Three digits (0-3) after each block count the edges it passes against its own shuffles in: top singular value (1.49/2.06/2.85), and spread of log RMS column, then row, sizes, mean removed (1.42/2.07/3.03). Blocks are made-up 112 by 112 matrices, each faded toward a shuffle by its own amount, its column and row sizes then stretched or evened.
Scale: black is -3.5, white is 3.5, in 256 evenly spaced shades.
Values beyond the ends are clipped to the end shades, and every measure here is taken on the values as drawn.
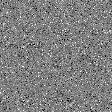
0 0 1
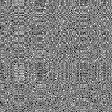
3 0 1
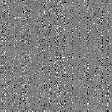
2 3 1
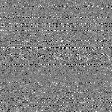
2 0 3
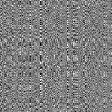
3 3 0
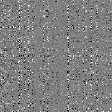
2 3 2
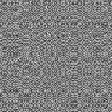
3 0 1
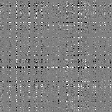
3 3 3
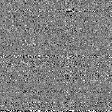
1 2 3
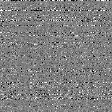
1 1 3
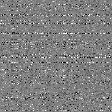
2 1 3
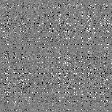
0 2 3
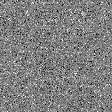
1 0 1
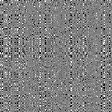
3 3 2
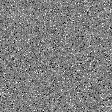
0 0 0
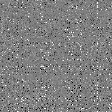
1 2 2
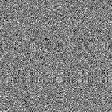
2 0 1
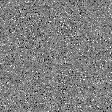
1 0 0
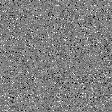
1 0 2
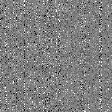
1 3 0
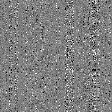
1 3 0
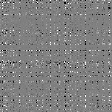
2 3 3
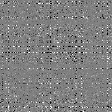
2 2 3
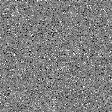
1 0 1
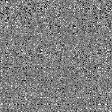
1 2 2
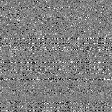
2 0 3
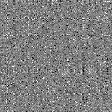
2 1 1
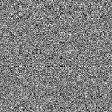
2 1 2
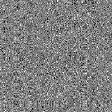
2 2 0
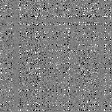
0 3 3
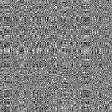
3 2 2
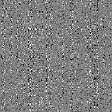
2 3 1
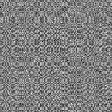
3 2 1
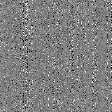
0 3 0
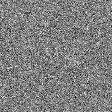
0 1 1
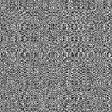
3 2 2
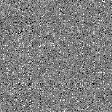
1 2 1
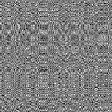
3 1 2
